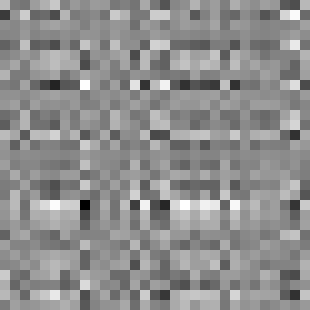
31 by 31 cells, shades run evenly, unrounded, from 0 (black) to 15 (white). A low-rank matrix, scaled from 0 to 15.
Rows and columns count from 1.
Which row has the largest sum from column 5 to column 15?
21
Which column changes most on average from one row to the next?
30
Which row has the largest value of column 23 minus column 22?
9
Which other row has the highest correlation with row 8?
28
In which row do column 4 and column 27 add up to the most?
14
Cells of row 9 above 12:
4
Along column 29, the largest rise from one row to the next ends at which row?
2
